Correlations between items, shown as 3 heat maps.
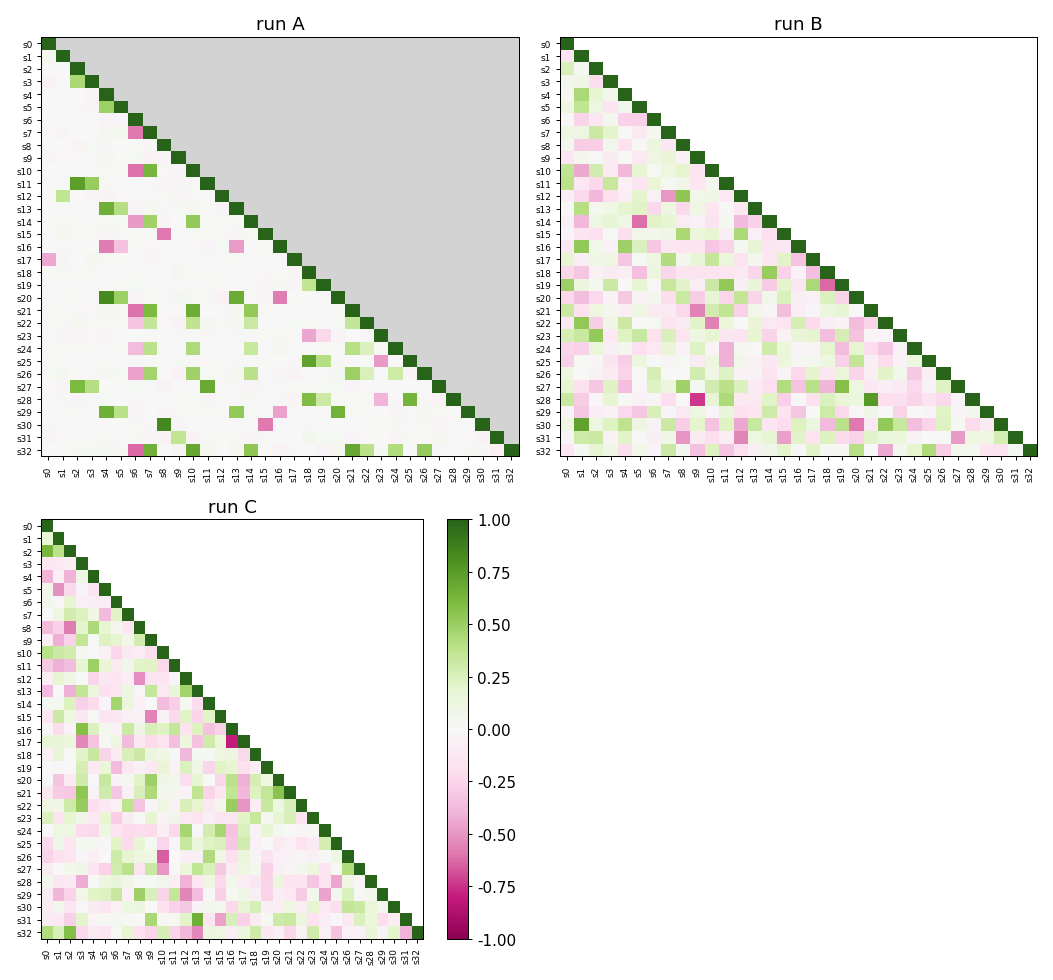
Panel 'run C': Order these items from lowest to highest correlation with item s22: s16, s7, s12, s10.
s10, s12, s7, s16
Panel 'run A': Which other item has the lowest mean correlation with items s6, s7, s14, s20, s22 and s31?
s16
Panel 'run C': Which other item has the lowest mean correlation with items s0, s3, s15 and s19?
s28
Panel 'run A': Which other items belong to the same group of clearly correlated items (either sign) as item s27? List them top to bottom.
s2, s3, s11
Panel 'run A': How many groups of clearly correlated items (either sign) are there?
8
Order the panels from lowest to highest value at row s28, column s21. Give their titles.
run C, run A, run B
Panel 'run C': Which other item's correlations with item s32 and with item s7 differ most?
s13
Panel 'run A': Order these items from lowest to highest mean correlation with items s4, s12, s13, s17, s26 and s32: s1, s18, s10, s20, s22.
s18, s1, s22, s10, s20
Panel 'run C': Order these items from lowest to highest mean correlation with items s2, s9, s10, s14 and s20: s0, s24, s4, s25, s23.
s4, s25, s24, s23, s0
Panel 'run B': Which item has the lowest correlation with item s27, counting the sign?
s31
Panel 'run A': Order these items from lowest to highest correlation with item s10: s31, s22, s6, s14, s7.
s6, s31, s22, s14, s7
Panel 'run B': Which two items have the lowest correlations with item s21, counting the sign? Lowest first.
s9, s15
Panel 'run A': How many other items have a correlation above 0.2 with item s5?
4
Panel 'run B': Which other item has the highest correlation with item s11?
s19
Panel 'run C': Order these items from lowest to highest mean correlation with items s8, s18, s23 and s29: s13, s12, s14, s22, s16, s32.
s12, s22, s13, s14, s16, s32
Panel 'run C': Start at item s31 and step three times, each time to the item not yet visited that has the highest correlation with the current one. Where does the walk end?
s24
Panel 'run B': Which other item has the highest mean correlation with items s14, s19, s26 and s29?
s11
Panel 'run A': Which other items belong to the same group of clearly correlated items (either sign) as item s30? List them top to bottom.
s8, s15
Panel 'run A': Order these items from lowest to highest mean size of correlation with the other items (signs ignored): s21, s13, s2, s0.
s0, s2, s13, s21
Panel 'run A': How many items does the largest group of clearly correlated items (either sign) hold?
9
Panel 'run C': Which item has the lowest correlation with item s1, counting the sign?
s5
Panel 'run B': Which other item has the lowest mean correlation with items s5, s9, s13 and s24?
s28
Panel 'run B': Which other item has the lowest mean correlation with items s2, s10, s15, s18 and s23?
s22
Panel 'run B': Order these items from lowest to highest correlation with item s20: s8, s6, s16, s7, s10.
s7, s16, s6, s10, s8
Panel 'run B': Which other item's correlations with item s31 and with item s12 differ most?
s8
